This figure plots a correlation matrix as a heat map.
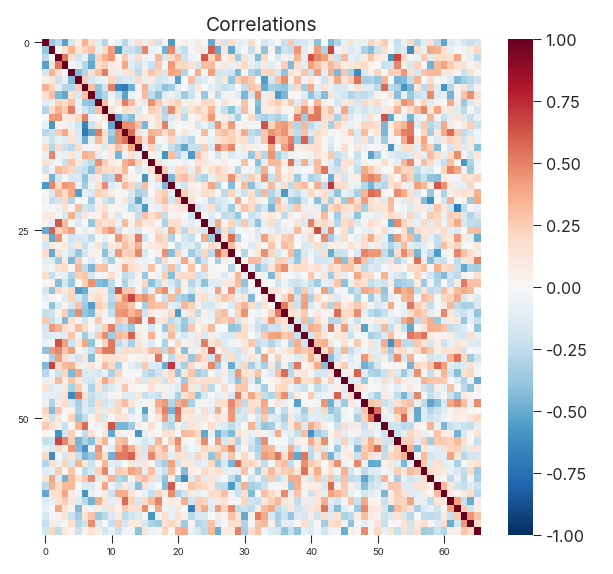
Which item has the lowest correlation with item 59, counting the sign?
28
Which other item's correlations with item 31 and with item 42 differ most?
62
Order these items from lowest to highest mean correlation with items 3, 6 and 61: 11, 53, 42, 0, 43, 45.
11, 0, 45, 43, 53, 42
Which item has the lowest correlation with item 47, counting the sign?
4
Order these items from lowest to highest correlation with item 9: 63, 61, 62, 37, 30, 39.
63, 62, 37, 61, 30, 39
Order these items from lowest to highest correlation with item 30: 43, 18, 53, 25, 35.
18, 25, 53, 43, 35
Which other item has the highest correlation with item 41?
25
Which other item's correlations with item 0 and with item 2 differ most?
3
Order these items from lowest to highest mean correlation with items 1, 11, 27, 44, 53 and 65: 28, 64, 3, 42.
42, 28, 64, 3
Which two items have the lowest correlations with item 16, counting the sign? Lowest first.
63, 32
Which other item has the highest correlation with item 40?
2
